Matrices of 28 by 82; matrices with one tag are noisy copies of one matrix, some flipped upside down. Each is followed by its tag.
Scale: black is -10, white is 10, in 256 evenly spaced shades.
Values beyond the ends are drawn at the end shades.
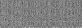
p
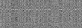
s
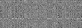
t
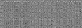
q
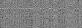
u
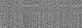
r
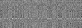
t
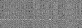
u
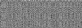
p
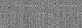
r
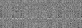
t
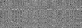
t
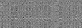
s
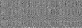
p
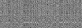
r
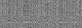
r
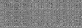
q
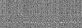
r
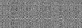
s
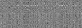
r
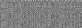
p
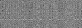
u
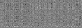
q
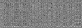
q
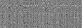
r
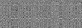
s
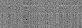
r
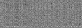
q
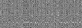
r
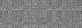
t
